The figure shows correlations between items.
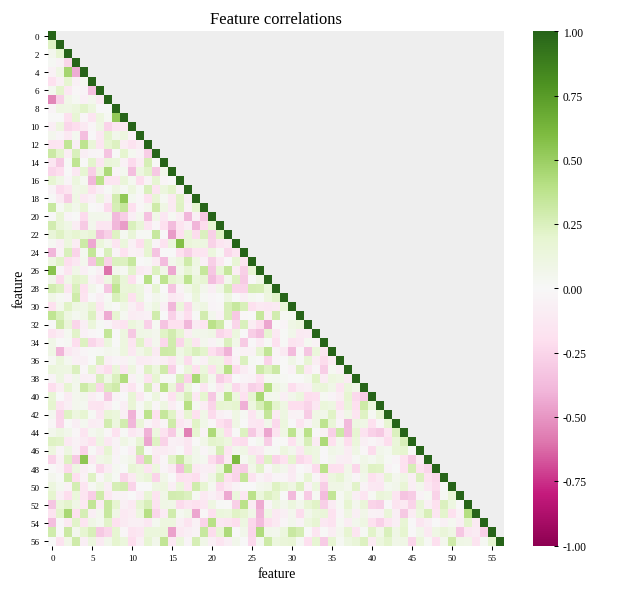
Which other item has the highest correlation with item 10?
25
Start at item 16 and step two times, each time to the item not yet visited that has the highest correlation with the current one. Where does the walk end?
47
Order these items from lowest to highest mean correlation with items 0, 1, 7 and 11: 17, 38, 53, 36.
17, 36, 38, 53
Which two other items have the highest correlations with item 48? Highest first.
22, 34
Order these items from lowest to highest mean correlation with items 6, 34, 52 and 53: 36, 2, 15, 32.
36, 32, 2, 15
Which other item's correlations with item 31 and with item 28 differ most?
41
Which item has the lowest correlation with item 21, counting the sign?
9
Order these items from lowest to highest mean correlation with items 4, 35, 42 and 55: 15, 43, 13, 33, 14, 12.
13, 33, 15, 43, 14, 12
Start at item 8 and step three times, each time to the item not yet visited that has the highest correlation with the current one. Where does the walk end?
38
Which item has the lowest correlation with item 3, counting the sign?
4
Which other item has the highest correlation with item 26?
0
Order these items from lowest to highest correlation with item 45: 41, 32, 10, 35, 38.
35, 41, 10, 38, 32
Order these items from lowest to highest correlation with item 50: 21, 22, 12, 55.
21, 22, 12, 55
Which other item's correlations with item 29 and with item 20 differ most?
8
